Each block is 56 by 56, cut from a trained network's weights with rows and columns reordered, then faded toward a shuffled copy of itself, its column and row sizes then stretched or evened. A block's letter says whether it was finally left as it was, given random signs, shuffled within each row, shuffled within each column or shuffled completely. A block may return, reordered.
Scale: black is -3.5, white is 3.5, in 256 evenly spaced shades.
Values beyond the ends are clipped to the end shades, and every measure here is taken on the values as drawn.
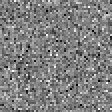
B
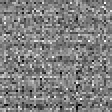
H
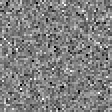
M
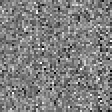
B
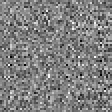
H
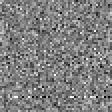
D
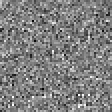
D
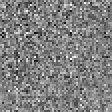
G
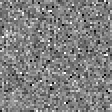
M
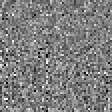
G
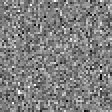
B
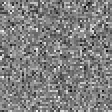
G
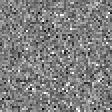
M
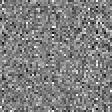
H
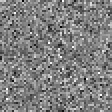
B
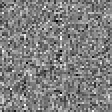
B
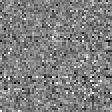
G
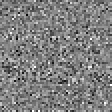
D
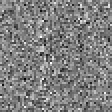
B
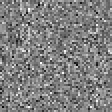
B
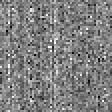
B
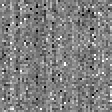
B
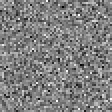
M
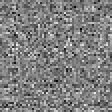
H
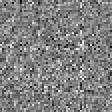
G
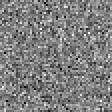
M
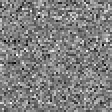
D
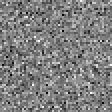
D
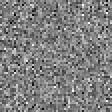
B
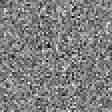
B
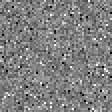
M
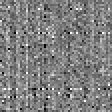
H
